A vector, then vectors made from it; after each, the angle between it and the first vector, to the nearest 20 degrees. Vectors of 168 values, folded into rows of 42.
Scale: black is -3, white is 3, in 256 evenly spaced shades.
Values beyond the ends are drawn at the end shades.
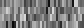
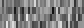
140 degrees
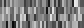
20 degrees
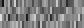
80 degrees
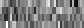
120 degrees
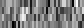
40 degrees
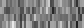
140 degrees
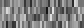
20 degrees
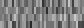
60 degrees
